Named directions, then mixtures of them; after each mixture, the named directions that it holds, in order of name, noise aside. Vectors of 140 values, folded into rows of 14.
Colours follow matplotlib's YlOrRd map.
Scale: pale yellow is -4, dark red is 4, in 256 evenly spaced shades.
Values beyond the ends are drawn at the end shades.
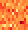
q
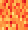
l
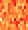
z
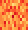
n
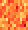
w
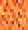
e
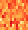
l, q, z.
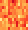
w, z.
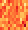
w.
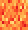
e, w, z.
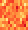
w.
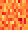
e, l.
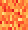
e, q.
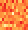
e, l, q.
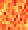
l, w, z.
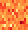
q.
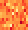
q, w.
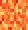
e, q, z.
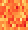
w.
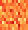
e.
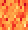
w.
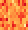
w, z.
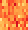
w, z.
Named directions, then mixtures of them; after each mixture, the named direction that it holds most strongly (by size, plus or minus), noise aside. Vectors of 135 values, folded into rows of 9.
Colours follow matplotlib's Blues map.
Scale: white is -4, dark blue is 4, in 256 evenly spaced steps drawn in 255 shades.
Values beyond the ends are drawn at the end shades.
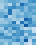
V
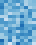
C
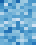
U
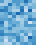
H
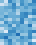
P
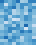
U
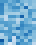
C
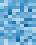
V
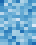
U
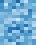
U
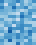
C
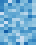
U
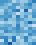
H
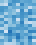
P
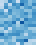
U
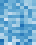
C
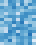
P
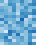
P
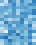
P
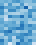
C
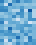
H
